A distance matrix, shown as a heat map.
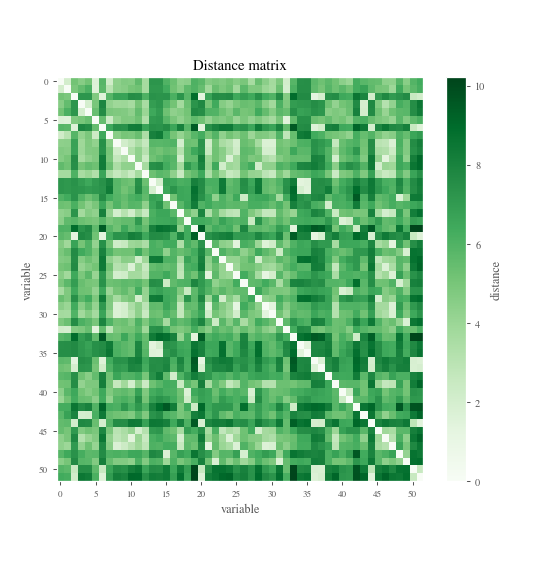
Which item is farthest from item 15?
42
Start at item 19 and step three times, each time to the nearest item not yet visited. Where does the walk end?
17
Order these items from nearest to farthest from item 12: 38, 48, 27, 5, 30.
30, 5, 27, 38, 48
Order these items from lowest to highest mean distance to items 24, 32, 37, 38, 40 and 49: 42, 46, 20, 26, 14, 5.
5, 46, 26, 20, 14, 42
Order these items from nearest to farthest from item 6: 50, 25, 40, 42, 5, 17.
50, 5, 40, 25, 17, 42
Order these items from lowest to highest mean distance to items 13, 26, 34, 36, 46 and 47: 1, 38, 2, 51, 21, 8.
8, 21, 1, 2, 38, 51
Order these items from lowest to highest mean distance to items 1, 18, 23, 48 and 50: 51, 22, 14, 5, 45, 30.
5, 30, 45, 22, 51, 14
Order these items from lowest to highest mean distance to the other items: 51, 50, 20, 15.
15, 20, 50, 51
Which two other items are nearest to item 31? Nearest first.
49, 22
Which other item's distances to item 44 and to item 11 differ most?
51
